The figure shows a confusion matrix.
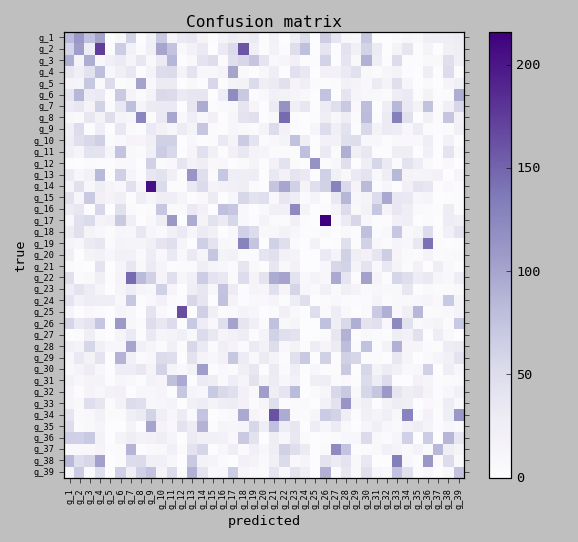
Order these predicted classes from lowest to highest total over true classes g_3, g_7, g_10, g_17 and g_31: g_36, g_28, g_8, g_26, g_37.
g_37, g_8, g_36, g_28, g_26
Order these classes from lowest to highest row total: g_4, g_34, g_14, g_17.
g_4, g_17, g_34, g_14
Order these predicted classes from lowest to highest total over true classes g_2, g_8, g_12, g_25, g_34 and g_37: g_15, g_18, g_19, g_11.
g_15, g_19, g_11, g_18
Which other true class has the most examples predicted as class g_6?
g_26
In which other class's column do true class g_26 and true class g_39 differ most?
g_29
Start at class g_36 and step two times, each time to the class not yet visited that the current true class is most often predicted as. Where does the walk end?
g_33
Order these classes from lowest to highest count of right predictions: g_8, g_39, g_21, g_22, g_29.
g_21, g_29, g_39, g_22, g_8
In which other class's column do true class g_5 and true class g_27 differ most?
g_8
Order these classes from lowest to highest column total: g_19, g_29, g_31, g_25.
g_25, g_29, g_31, g_19
